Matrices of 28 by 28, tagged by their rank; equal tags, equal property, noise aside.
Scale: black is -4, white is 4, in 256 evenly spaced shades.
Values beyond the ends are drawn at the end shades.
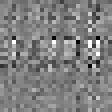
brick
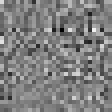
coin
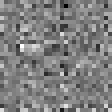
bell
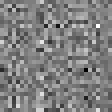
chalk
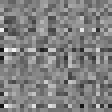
brick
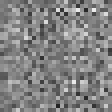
chalk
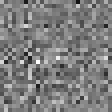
chalk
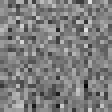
coin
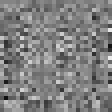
bell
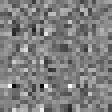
bell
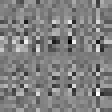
brick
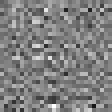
coin
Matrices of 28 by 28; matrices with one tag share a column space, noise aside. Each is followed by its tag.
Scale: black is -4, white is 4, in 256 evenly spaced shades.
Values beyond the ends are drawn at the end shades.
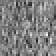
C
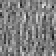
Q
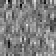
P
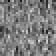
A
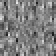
C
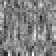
Q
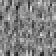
C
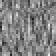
Q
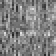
C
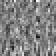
A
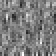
Q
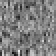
C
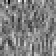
P
